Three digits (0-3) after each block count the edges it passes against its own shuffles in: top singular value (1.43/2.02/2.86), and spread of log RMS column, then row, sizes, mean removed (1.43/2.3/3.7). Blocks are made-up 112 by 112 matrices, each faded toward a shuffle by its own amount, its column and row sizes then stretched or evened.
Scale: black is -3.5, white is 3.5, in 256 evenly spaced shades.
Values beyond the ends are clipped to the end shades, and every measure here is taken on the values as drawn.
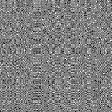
3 1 1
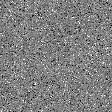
0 0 0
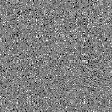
2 1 1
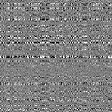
3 1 3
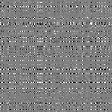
3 2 3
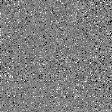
1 2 1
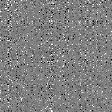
2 2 1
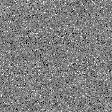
0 0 1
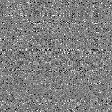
2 0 2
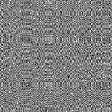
3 2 1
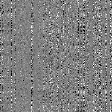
2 3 0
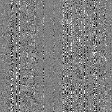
2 3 1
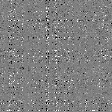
0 2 2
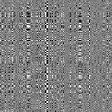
3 3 2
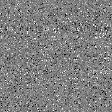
1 1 1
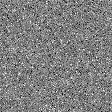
0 0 0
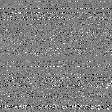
0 0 3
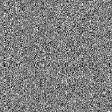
2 2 0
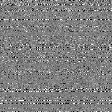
2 0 3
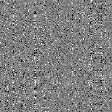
2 2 0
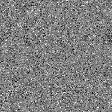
1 0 1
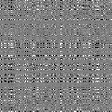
3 2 3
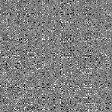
2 2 2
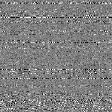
2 0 3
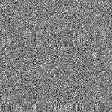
2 1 0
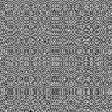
3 2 0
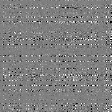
2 2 3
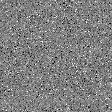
0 0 1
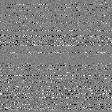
1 0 3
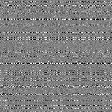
3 0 3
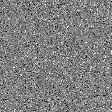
0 1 1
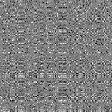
3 1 2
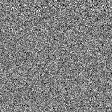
1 0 1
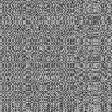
3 1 0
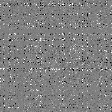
1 2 2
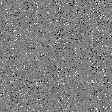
0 1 1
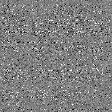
0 1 2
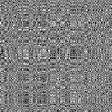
3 1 2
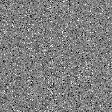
1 1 0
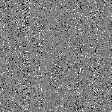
0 2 0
